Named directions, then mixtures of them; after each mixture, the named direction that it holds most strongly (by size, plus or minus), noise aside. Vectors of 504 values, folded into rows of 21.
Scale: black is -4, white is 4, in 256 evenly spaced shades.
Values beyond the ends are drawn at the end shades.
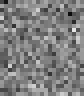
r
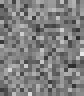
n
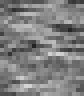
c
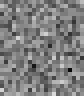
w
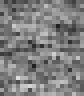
c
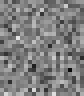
w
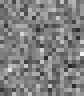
n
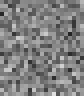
w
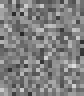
n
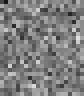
r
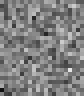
w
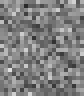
n
